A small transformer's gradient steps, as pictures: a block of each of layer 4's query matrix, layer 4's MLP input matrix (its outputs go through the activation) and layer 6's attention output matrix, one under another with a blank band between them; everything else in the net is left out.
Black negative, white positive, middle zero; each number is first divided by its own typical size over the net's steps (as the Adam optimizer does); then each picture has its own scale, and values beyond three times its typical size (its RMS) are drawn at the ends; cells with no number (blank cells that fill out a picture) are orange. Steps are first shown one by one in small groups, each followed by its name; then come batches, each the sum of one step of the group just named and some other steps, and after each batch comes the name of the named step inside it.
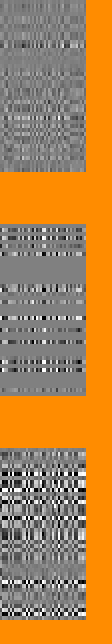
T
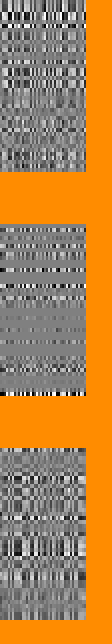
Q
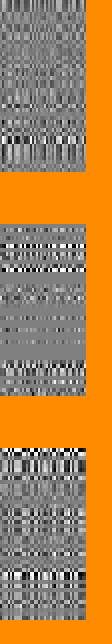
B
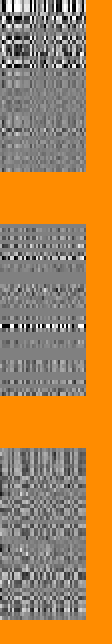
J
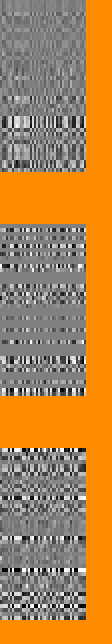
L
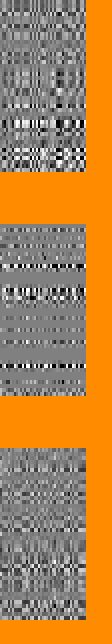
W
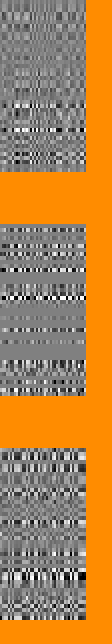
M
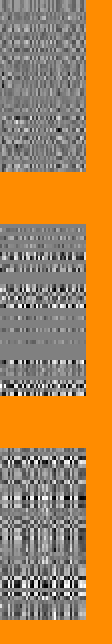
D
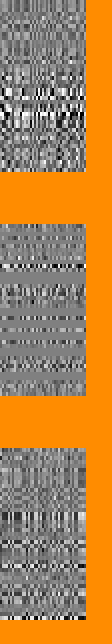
W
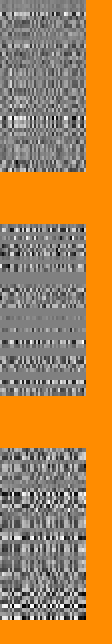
L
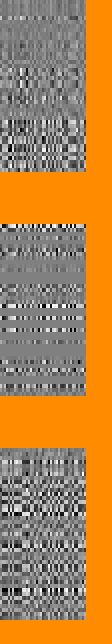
T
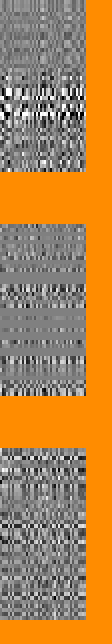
D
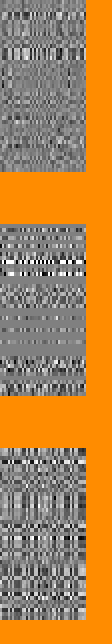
D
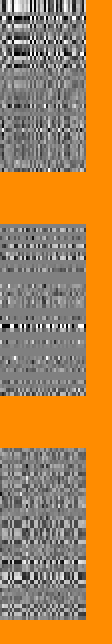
J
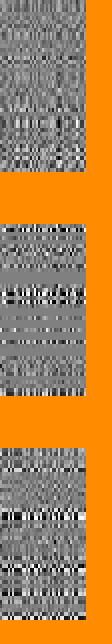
W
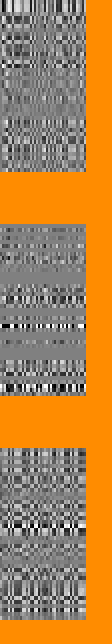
J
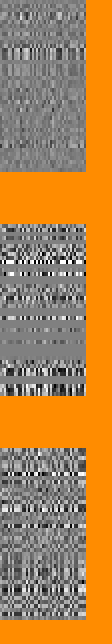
T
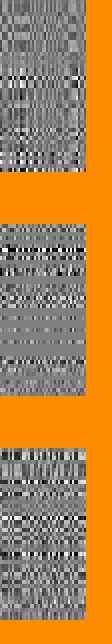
M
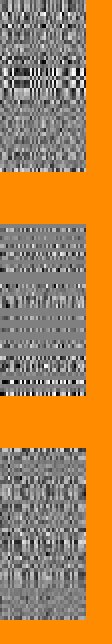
Q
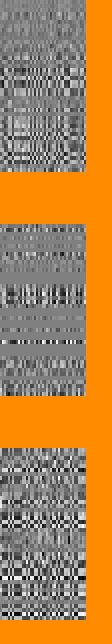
D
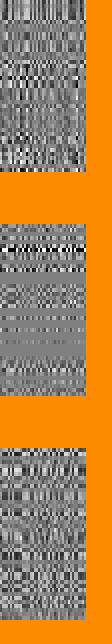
B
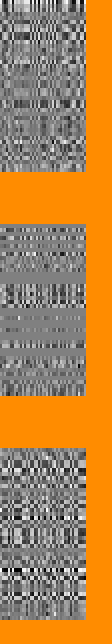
D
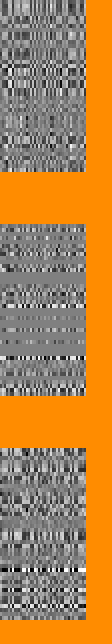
L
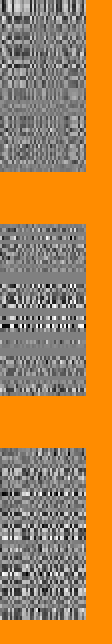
J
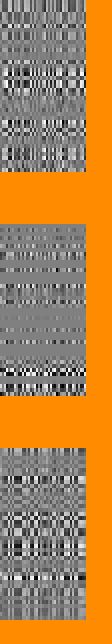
Q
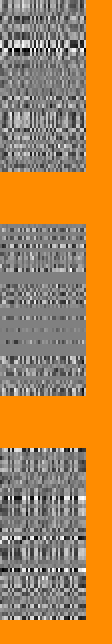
L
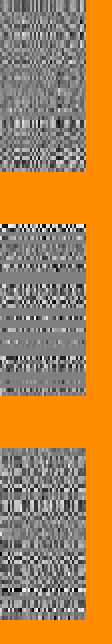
W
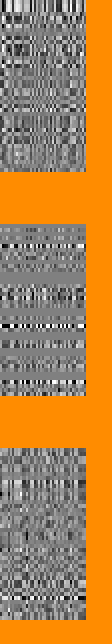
J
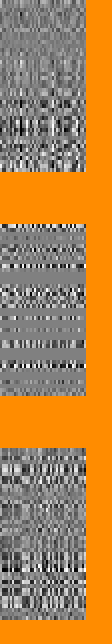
W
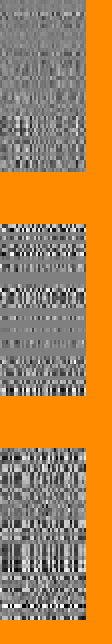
L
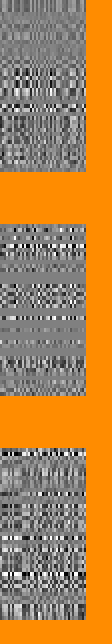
B
